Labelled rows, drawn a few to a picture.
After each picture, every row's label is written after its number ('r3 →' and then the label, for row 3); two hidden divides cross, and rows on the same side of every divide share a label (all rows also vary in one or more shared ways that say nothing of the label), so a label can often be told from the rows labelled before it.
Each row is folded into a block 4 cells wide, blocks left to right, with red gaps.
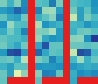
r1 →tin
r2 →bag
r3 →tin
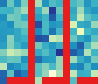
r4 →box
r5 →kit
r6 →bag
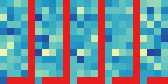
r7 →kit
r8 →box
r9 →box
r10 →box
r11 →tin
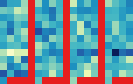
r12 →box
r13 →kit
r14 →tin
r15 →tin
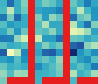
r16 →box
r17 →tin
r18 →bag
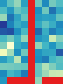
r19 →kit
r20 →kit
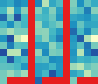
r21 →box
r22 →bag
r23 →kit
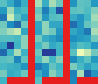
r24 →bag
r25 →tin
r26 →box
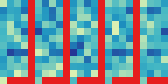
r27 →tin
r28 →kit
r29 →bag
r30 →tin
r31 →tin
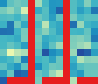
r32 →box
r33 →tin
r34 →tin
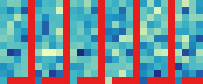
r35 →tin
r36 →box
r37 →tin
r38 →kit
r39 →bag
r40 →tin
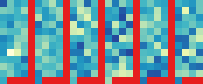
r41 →box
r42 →kit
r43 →bag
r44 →kit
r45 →bag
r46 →box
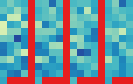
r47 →bag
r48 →bag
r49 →tin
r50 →bag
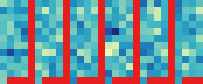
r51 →tin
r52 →box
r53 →box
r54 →kit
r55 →bag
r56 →box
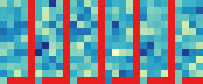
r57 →kit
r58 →bag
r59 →kit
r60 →box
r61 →bag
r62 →tin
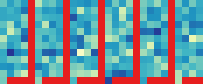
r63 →tin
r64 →tin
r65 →box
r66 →bag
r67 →kit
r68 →kit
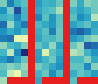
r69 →kit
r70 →box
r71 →kit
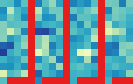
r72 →bag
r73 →kit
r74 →box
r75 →bag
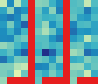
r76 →kit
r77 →tin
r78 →kit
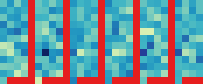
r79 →kit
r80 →tin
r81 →box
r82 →box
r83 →bag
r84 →box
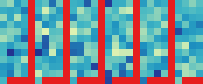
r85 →tin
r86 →bag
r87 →bag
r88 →box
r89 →bag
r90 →kit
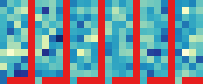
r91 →box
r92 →tin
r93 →box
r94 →bag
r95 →tin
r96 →box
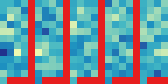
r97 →bag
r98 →kit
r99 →bag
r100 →bag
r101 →bag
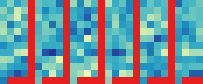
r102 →bag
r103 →tin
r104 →kit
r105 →tin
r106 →bag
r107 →box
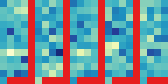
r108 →box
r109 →kit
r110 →box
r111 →kit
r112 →tin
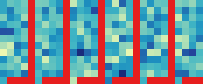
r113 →kit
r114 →tin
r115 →tin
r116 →bag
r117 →box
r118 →tin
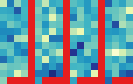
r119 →kit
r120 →bag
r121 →bag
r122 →box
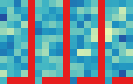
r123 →bag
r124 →kit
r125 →box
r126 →bag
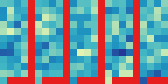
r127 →bag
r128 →bag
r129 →box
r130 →tin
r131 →bag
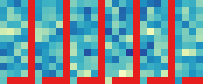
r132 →bag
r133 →bag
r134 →kit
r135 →kit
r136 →bag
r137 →box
